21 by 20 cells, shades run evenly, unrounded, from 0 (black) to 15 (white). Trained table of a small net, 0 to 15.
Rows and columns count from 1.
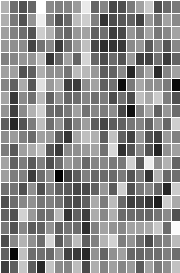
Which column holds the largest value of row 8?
18
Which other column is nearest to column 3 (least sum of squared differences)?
11
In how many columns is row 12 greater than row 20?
13
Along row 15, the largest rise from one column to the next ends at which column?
20
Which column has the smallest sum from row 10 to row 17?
8
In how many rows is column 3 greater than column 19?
12
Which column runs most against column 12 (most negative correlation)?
10
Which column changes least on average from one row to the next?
1
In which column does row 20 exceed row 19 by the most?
7
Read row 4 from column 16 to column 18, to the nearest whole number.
9 5 8
